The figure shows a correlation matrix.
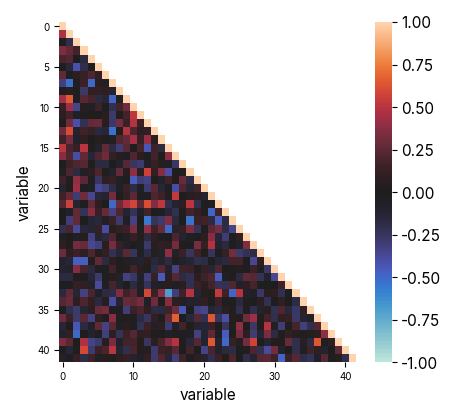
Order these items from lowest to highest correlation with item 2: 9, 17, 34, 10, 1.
10, 1, 9, 34, 17
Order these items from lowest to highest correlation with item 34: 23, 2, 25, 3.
25, 23, 2, 3
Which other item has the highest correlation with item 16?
36
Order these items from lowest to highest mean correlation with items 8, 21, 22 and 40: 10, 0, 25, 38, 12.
38, 0, 25, 12, 10
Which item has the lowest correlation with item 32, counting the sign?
5
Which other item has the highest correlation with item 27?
39
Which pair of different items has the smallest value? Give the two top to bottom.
15, 33
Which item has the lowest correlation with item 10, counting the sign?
19
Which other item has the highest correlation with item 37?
29
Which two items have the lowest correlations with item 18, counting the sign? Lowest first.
24, 15
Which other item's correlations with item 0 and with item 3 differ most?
40
